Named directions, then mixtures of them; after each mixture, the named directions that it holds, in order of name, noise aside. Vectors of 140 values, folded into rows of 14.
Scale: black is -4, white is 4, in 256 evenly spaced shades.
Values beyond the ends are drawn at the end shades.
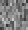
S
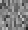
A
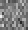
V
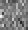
V.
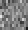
A, V.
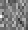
V.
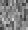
S.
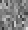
A, S.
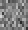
V.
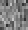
S.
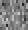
A, S.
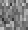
S.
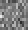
V.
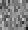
A, V.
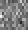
V.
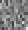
A, S.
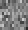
A, V.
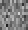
A, S.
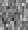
S.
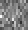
S, V.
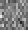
V.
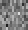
A, S.
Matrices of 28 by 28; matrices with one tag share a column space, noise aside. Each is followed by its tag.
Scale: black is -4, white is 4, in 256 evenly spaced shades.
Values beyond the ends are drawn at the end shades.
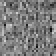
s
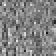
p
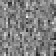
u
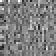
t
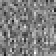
p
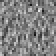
p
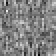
u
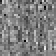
t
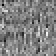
p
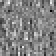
u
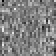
p
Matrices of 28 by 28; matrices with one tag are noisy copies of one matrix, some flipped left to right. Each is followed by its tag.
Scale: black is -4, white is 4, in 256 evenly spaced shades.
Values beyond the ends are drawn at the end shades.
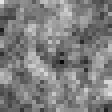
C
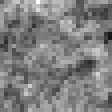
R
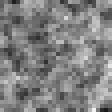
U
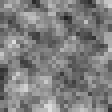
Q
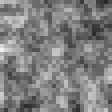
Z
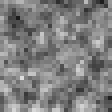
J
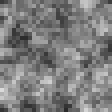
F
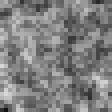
U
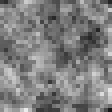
F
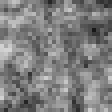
Z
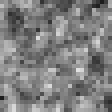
J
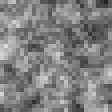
Z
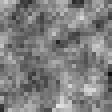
Q
